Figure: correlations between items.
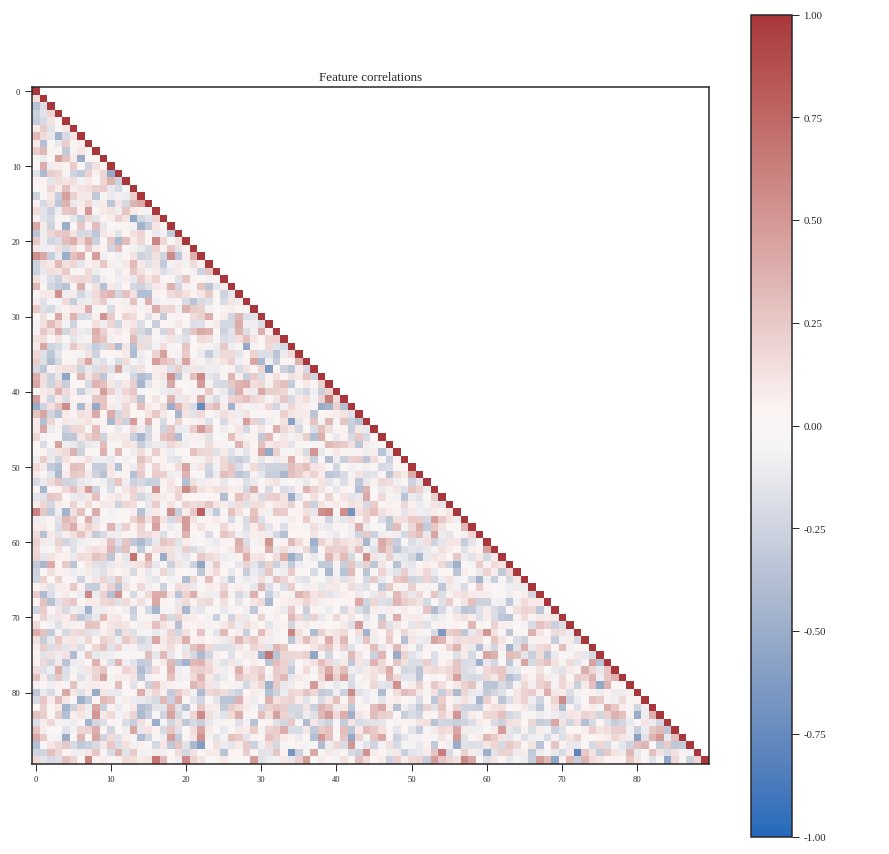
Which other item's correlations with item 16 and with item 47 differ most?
89
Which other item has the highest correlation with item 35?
17
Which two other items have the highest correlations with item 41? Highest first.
39, 56
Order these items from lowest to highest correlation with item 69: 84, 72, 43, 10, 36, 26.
36, 43, 26, 10, 72, 84
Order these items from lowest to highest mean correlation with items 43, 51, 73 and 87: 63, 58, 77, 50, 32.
32, 77, 63, 50, 58
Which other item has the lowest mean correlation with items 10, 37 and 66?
75
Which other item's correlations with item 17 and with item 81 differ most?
67
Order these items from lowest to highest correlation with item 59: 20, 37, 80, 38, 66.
80, 38, 37, 66, 20
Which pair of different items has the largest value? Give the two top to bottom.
22, 56
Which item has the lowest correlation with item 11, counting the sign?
10
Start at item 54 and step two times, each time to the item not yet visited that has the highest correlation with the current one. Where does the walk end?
44
